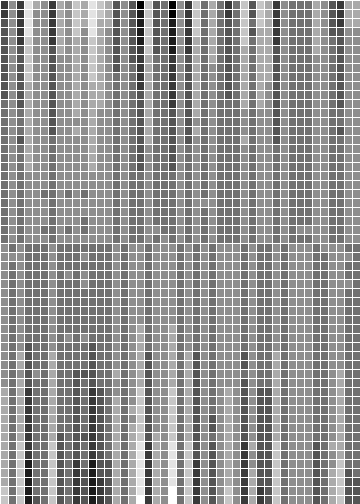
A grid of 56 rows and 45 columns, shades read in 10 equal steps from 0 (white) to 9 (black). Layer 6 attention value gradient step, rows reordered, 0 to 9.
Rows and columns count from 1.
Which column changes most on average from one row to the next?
11
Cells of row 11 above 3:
37
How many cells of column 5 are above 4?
28
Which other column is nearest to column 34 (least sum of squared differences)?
27
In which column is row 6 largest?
22
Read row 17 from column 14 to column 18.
4 5 4 5 6
